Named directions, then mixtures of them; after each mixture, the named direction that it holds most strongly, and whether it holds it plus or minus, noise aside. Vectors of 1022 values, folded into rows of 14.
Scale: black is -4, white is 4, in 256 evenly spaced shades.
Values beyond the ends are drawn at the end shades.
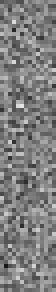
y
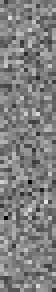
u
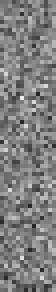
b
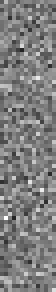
u, minus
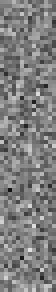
b, minus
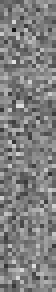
y, plus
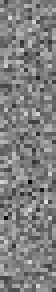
u, plus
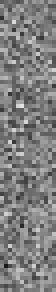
y, plus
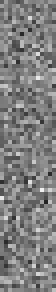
y, plus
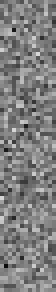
y, plus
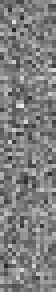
y, plus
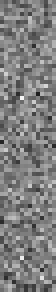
b, plus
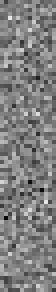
u, plus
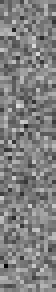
y, plus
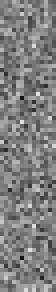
b, minus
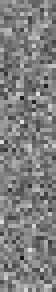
b, minus
